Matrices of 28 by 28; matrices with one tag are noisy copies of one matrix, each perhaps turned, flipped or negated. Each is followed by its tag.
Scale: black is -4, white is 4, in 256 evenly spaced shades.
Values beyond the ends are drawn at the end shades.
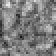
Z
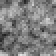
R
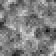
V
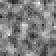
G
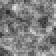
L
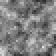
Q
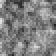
R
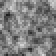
L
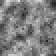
Q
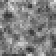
L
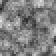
V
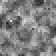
V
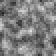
G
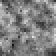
Q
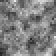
Q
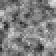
L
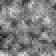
R
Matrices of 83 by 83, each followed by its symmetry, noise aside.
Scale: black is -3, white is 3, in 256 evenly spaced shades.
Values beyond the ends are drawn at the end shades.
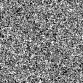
same after a half turn.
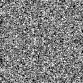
mirrored top to bottom.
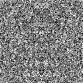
mirrored left to right.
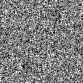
same after a half turn.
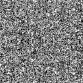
mirrored top to bottom.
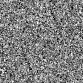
same after a half turn.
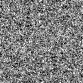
same after a half turn.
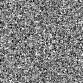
mirrored top to bottom.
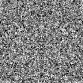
mirrored left to right.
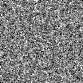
same after a half turn.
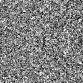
mirrored top to bottom.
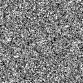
same after a half turn.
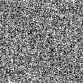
same after a half turn.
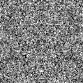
mirrored left to right.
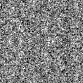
mirrored top to bottom.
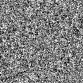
antisymmetric.
